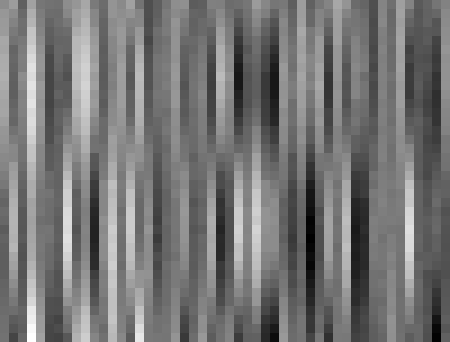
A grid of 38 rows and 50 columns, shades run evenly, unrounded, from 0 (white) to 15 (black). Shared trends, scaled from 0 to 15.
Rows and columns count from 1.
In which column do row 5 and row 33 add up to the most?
49
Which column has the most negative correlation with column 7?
44
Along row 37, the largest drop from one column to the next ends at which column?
4
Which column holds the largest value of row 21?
35
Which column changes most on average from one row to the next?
27
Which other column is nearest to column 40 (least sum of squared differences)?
41
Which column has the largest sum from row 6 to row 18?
31
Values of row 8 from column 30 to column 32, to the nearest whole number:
11 13 6
